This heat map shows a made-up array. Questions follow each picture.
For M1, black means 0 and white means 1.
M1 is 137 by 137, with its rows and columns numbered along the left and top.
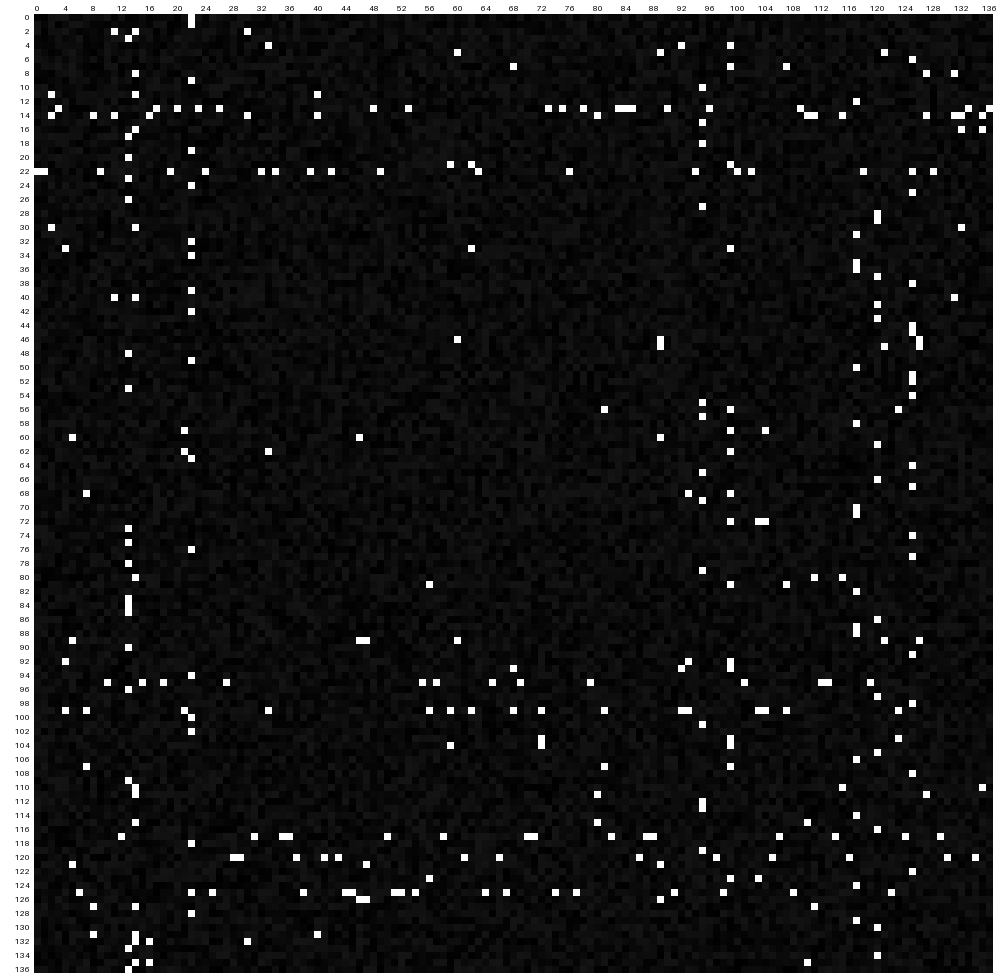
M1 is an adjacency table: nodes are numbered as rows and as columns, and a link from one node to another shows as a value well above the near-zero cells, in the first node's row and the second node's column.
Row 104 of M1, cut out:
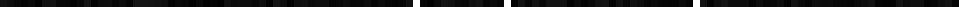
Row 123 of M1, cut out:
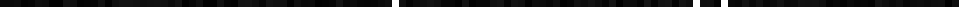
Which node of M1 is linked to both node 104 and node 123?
node 99
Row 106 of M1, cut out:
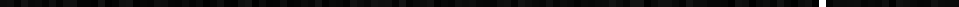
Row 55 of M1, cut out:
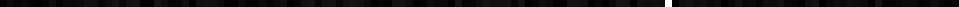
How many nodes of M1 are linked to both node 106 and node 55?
0
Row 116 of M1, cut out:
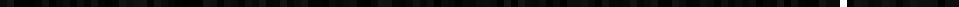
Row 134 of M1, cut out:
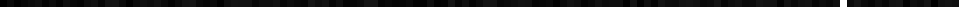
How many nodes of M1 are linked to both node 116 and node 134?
1
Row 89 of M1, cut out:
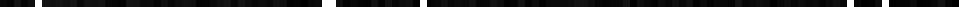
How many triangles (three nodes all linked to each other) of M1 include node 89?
6
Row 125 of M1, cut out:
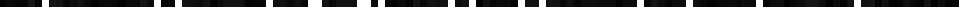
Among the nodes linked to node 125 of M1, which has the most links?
node 22
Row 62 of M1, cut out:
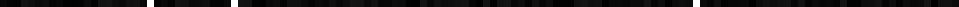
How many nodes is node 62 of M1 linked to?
3
